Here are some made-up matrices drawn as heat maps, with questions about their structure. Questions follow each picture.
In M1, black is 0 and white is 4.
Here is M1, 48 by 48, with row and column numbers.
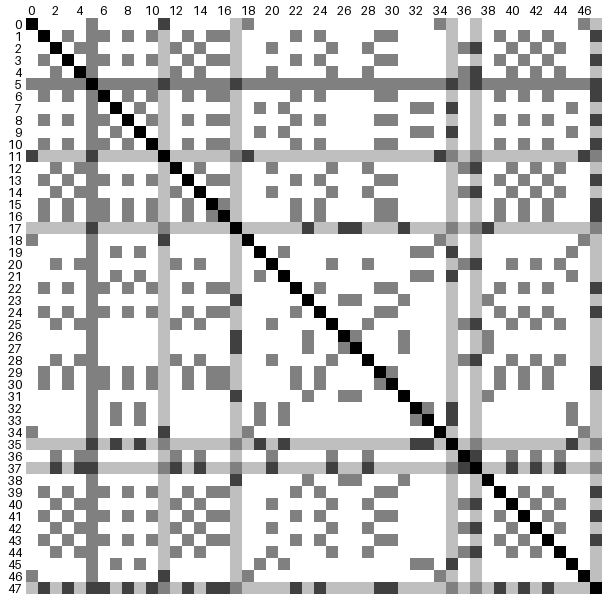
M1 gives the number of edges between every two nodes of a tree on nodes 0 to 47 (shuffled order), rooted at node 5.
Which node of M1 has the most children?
47
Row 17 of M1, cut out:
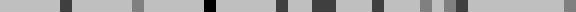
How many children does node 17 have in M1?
5
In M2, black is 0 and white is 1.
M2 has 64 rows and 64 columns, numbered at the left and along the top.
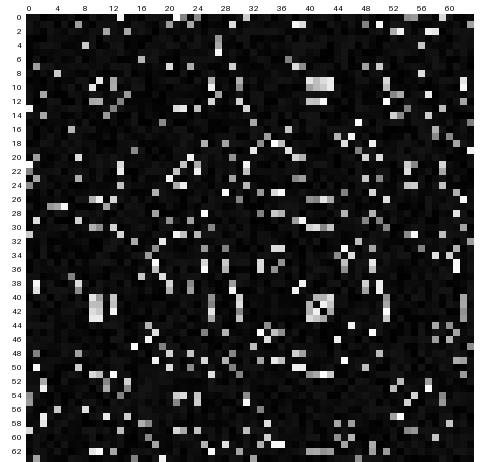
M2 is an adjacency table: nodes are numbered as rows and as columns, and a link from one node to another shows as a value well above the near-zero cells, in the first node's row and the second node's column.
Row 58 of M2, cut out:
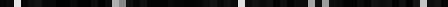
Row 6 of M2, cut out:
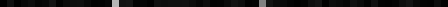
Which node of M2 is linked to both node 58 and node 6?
node 16
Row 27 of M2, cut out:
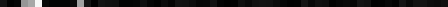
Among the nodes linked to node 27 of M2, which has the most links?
node 11
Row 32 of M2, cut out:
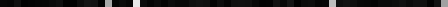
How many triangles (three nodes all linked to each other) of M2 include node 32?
6
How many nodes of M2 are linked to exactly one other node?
2
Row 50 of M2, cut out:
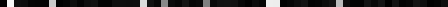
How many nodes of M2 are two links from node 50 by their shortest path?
1
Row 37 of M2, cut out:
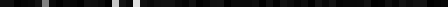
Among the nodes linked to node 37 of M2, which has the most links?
node 19
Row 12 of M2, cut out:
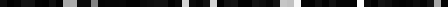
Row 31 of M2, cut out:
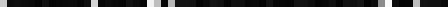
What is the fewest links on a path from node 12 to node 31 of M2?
2
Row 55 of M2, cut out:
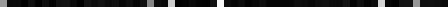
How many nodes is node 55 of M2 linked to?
6
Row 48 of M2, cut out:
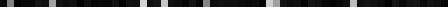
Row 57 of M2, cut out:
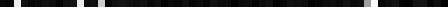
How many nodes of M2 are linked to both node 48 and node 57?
0
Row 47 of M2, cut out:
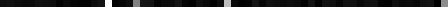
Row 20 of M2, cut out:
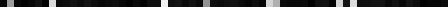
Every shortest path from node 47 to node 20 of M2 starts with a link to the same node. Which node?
node 63
